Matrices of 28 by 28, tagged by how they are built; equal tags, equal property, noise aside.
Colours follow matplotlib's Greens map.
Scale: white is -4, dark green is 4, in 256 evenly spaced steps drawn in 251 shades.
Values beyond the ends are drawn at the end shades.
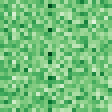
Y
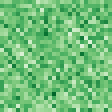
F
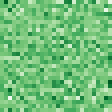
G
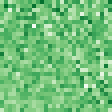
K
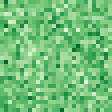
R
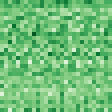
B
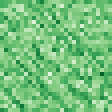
F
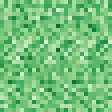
B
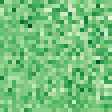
K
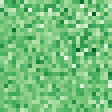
K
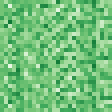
Y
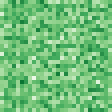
Y
